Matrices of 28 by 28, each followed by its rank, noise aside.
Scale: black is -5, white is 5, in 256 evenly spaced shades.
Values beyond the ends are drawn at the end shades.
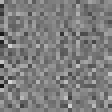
four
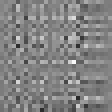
two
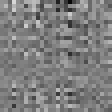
three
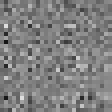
four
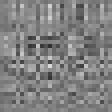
two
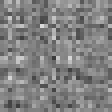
three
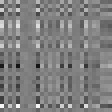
one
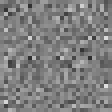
four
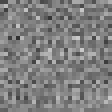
four
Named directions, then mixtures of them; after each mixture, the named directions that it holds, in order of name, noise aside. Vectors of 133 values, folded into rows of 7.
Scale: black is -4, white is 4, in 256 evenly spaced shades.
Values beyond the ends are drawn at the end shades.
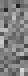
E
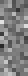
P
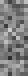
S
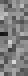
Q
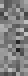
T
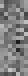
T.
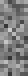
S.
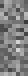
T.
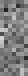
E.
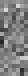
E.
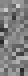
E.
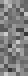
Q, T.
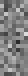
Q, T.
